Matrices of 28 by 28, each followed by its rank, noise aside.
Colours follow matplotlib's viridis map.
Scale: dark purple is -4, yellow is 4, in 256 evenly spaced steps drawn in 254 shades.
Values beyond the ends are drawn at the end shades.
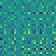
two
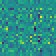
four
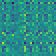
two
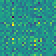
three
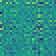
three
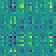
two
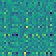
two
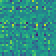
four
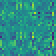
three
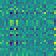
two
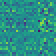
four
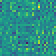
three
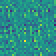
four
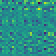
three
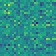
four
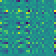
two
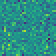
five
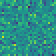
four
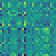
two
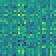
three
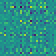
two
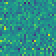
five
